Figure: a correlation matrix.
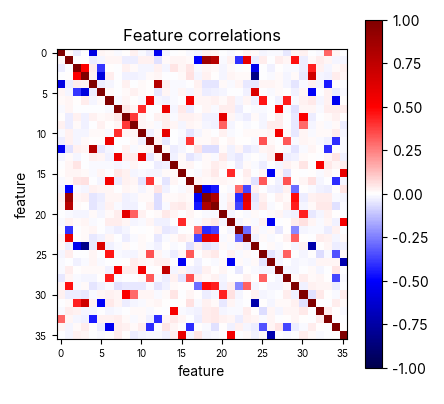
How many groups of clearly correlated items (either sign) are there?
8
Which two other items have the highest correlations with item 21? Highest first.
35, 15
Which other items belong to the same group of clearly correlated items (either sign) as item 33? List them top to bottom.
0, 4, 12
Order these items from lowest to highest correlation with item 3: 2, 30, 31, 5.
5, 30, 2, 31
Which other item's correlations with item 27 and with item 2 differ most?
13
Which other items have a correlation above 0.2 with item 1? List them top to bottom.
18, 19, 23, 29
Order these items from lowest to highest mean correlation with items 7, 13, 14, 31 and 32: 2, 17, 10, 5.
5, 17, 2, 10
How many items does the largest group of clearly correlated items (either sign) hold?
7
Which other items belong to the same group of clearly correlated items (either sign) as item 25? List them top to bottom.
6, 11, 16, 28, 34
